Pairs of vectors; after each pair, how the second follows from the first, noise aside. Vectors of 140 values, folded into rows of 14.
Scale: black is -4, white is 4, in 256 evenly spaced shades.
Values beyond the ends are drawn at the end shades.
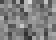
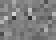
wrapped around, negated, partly zeroed.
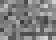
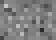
wrapped around, negated, partly zeroed.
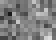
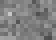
negated, shrunk.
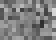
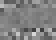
reversed, partly zeroed.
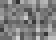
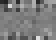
reversed, negated, partly zeroed.
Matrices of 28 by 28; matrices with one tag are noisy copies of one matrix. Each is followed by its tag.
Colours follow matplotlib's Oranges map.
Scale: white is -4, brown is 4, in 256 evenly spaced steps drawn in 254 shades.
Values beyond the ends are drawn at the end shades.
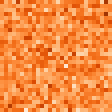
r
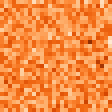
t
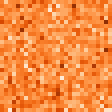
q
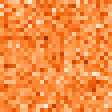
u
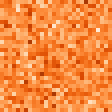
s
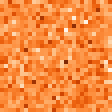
t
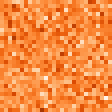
u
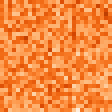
r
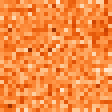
r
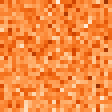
r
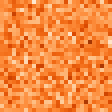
t
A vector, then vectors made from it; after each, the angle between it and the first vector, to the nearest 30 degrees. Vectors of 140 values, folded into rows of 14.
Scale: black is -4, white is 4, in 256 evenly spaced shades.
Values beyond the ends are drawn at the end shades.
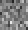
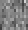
90 degrees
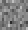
150 degrees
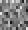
150 degrees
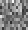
120 degrees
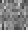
90 degrees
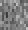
120 degrees
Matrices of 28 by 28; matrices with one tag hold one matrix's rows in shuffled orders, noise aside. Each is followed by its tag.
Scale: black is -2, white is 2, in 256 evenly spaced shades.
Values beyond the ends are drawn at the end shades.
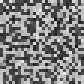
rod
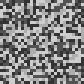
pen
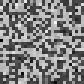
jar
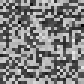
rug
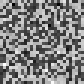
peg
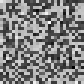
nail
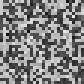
jar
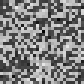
pen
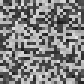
pen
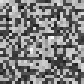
rug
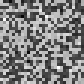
jar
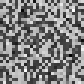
peg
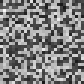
jar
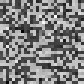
rug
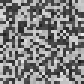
nail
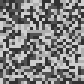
rod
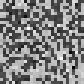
rod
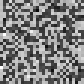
nail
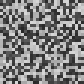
nail
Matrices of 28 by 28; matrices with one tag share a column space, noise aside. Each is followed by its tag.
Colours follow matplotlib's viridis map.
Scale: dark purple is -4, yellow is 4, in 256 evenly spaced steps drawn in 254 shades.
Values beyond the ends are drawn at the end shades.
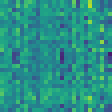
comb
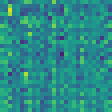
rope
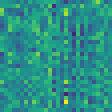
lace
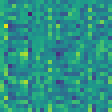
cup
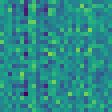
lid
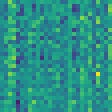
rope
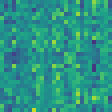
comb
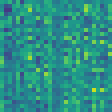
rope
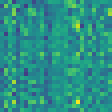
lace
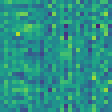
cup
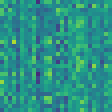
lid
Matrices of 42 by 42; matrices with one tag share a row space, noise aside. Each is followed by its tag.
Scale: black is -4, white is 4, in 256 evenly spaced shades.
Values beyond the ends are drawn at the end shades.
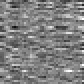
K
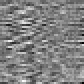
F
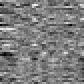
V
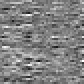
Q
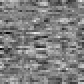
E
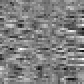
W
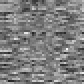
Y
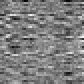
K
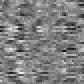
W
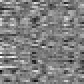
V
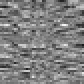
Y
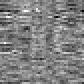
Y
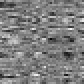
V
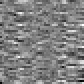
W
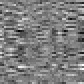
W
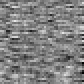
K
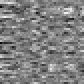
V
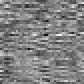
E
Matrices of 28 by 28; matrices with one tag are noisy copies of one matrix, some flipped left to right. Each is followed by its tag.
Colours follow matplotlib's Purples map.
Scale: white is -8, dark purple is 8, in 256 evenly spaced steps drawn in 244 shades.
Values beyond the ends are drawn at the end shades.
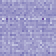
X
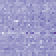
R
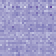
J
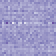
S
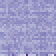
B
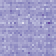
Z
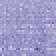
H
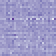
X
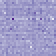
X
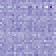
J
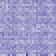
B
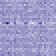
Z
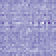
S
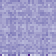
B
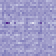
Z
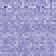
J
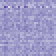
J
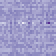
Z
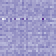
X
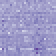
H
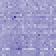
H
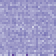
B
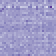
J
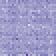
B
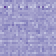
J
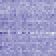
R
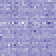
Z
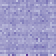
B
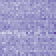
R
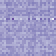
X
